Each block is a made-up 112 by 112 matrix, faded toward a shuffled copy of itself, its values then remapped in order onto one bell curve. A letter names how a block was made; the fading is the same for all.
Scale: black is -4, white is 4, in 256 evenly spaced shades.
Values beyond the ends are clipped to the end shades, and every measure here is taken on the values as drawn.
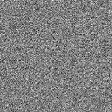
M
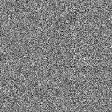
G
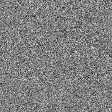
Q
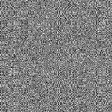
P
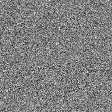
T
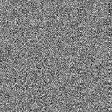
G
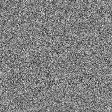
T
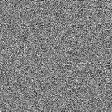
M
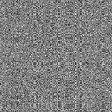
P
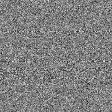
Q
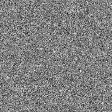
Q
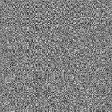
P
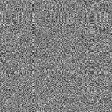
P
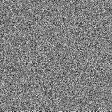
T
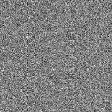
G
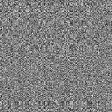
P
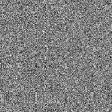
G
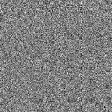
G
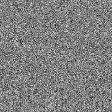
G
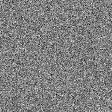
T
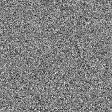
Q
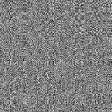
P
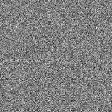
M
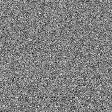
Q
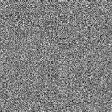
M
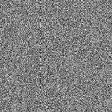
G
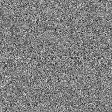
Q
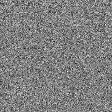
Q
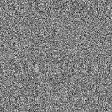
M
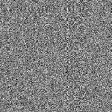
G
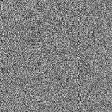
G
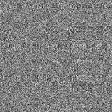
M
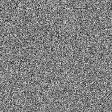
Q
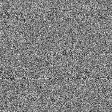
Q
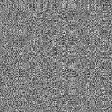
P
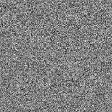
M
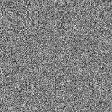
G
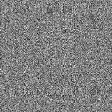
G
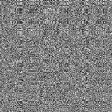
P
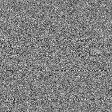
Q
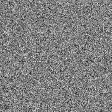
T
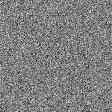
T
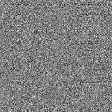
M
